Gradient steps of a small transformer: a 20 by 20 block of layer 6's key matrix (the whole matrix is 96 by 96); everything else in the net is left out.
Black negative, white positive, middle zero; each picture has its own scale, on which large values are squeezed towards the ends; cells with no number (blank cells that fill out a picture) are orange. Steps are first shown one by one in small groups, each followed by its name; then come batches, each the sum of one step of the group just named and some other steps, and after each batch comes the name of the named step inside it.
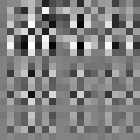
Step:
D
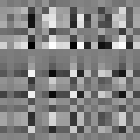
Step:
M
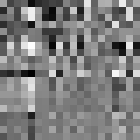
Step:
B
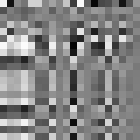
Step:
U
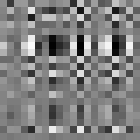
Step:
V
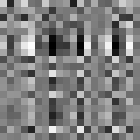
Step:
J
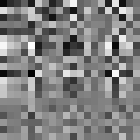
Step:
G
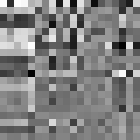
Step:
U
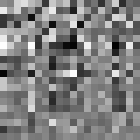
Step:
V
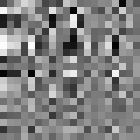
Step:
G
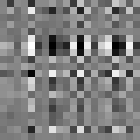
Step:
V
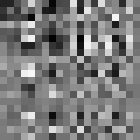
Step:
V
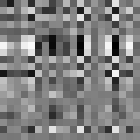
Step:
V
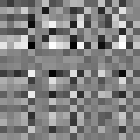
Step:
M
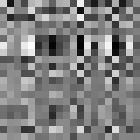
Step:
V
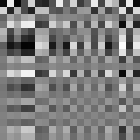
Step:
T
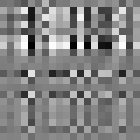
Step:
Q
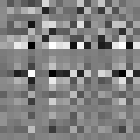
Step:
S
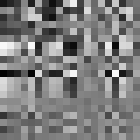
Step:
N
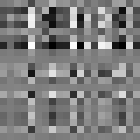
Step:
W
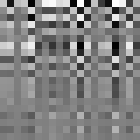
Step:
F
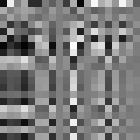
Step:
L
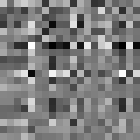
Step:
W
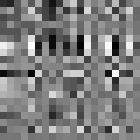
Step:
N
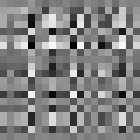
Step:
S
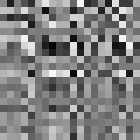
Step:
F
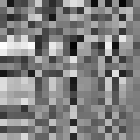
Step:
N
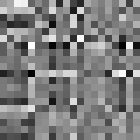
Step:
L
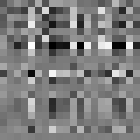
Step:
W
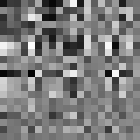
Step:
N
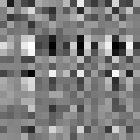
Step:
F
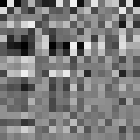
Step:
T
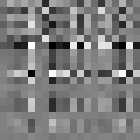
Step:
W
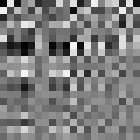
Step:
T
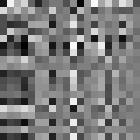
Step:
L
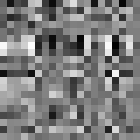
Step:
N
